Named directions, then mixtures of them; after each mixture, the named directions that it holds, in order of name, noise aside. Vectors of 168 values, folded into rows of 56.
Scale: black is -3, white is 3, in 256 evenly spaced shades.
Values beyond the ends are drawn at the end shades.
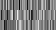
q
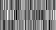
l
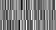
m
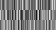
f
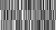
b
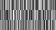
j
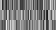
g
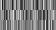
g, j, m.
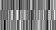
g, q.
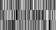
g, l.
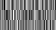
j.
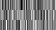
g, m.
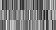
g.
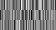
b, j, m.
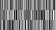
l, m.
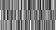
b, f.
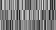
b, f, g.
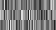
b, g, j.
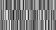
j, m.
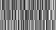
f, g, j.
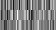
q.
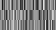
g, j.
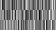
f, g, j.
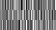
m.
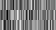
j, m, q.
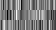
l.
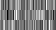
l.
